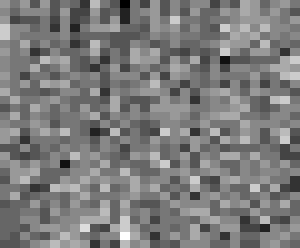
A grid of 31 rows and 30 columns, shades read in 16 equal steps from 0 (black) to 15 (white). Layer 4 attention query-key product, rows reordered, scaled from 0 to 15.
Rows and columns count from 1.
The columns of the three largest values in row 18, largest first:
29, 25, 23
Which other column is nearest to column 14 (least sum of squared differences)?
15
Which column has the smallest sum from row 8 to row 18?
11
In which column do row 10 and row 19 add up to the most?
30
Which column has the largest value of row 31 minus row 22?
6
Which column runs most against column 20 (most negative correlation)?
22
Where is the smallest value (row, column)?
1, 13
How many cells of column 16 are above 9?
4
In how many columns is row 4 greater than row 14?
12
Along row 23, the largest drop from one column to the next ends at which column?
21
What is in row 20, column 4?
5
